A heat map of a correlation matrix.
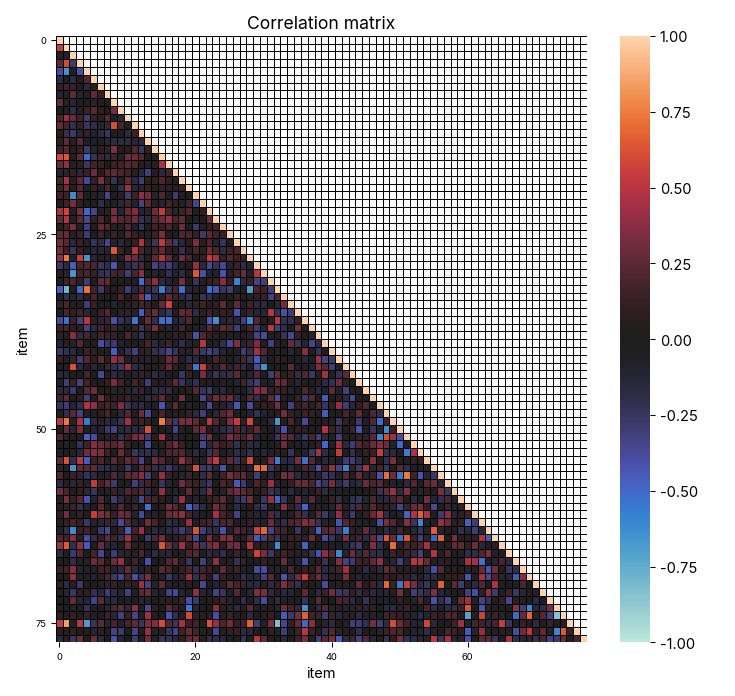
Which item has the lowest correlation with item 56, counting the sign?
50
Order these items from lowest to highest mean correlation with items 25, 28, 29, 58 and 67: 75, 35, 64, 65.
35, 64, 75, 65
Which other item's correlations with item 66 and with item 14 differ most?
29
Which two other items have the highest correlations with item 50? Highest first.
13, 39
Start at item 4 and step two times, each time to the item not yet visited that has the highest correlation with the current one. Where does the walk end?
36
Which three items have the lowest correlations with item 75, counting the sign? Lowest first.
32, 4, 36
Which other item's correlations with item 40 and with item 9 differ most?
8
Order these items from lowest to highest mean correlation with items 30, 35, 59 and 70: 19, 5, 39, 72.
39, 72, 5, 19
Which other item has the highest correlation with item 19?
74
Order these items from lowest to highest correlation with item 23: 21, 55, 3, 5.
55, 21, 5, 3
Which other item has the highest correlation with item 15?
49
